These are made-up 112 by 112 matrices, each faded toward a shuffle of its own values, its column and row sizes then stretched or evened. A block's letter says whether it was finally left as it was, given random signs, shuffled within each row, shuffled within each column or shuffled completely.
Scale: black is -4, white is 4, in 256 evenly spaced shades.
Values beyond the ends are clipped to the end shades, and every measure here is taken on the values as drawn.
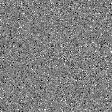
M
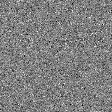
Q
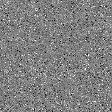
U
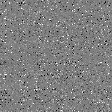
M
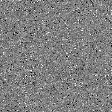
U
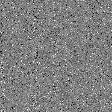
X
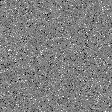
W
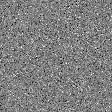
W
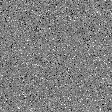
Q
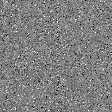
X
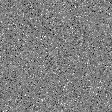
W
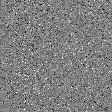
X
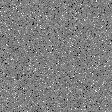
W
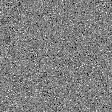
W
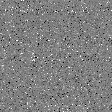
Q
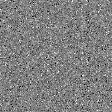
U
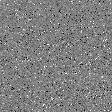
Q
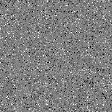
M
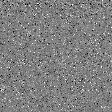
Q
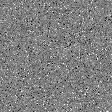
W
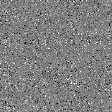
M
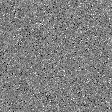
W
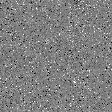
X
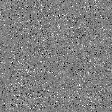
U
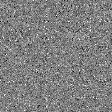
M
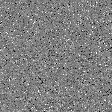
W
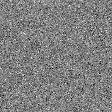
X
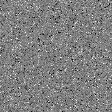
X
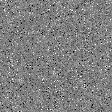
X
